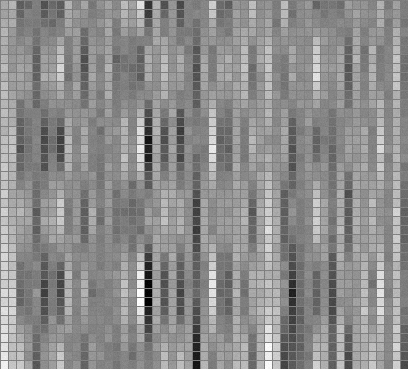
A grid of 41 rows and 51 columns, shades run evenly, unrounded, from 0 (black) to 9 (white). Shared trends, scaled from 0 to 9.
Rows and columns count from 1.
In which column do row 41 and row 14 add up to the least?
25
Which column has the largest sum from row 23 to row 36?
1
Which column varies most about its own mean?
19
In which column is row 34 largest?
18
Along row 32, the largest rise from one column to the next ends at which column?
20
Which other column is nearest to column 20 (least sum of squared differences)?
22
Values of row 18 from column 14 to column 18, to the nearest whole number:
5 5 7 5 8
